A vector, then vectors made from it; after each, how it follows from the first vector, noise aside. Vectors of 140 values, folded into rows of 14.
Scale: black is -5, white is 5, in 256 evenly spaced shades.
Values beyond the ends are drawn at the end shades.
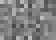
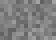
reversed, shrunk.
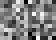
reversed, negated, scaled up.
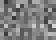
wrapped around.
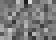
reversed, negated.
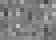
wrapped around, partly zeroed.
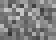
wrapped around.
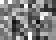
scaled up.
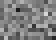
wrapped around, negated.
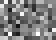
wrapped around, scaled up.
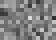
wrapped around, negated.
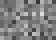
reversed, negated.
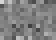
partly zeroed.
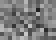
wrapped around.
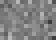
reversed, negated, partly zeroed.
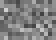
wrapped around.
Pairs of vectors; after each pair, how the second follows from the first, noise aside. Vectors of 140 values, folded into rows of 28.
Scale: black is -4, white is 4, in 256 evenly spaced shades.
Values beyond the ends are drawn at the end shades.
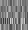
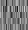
reversed, negated.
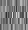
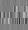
wrapped around, partly zeroed.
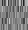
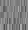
reversed, shrunk.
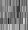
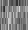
reversed, negated.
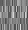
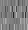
negated, partly zeroed.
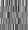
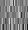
reversed, negated.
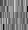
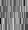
reversed.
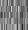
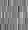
negated, partly zeroed.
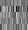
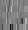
wrapped around, partly zeroed.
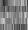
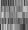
reversed.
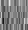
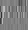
negated, partly zeroed.
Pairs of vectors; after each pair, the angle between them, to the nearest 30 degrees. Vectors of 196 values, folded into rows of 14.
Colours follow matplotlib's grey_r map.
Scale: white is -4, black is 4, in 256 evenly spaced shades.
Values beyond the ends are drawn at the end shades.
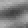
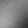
90 degrees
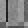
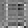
120 degrees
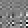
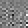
30 degrees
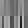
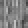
90 degrees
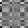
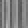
90 degrees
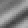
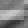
60 degrees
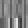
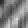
60 degrees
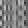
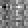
120 degrees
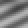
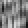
120 degrees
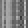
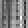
150 degrees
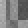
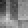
120 degrees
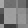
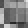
150 degrees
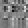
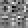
30 degrees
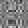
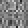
30 degrees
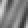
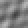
90 degrees
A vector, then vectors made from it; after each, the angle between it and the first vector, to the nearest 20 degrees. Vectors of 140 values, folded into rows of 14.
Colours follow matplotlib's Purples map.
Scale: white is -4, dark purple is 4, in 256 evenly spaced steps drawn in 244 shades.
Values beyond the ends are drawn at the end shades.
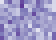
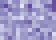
140 degrees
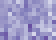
100 degrees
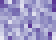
160 degrees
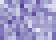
20 degrees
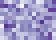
140 degrees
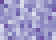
160 degrees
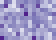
60 degrees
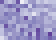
120 degrees
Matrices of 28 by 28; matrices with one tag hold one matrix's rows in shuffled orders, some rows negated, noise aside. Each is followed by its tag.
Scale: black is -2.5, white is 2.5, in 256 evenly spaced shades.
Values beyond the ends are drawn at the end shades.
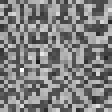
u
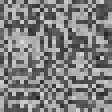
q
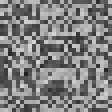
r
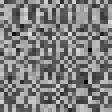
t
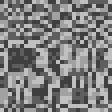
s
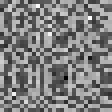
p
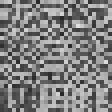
r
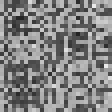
q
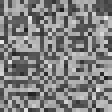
q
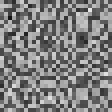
t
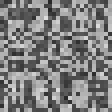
s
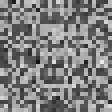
r
